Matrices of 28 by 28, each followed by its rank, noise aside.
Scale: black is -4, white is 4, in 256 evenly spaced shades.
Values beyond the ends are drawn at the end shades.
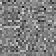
seven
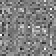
five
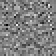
six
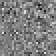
six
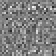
five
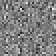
seven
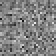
seven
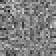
seven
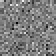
eight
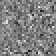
seven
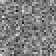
six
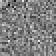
eight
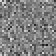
six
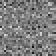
five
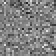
eight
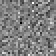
eight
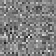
seven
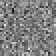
eight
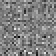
five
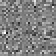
five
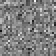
eight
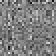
five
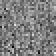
eight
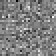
six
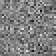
five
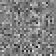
eight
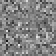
five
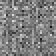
six
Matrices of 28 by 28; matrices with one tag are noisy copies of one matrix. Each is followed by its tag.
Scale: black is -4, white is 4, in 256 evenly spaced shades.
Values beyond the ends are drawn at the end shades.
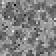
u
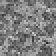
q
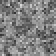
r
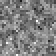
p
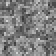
r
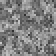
p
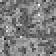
r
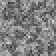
u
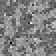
r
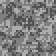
u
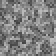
q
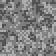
p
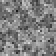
p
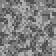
q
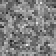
q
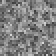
q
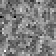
q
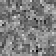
p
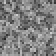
p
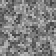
q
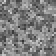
p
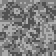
u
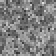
p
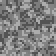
p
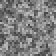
q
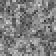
r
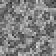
q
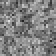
r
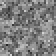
u
